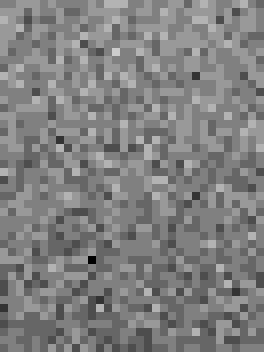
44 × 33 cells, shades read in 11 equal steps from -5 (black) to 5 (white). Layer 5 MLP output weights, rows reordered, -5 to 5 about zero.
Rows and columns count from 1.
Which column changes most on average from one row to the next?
11
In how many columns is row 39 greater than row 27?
9
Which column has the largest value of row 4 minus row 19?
14
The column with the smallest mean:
13
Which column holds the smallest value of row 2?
30
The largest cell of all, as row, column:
7, 15
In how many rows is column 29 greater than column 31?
15
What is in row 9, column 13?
-1
